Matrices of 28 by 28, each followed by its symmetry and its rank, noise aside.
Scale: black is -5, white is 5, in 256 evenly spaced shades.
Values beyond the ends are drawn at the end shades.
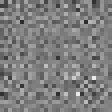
symmetric, rank three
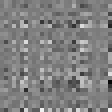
no symmetry, rank two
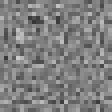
antisymmetric, rank four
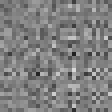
no symmetry, rank three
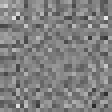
symmetric, rank three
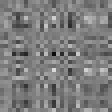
no symmetry, rank two
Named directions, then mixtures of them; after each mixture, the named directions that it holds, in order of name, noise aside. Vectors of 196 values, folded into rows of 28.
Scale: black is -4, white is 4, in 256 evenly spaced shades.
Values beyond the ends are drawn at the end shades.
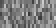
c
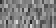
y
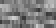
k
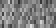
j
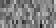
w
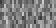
c, j.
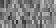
c, w.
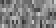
k, w.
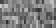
k, y.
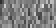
c, y.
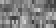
k, w.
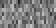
j, w.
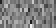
j, y.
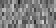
j, w.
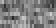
c, k.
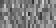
c.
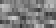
k.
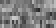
k, w.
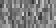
c.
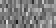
c, y.
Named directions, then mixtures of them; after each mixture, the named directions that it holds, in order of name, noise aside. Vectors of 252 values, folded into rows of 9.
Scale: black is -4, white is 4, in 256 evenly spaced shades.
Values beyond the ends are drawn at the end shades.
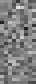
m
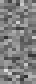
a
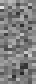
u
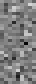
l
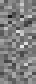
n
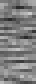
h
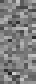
a, m.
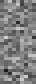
a.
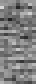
h, u.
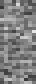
a, h, u.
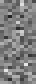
a, n.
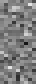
l.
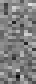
l.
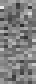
h, u.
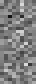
a, n.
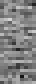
h, l.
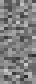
a.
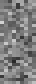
a, m.
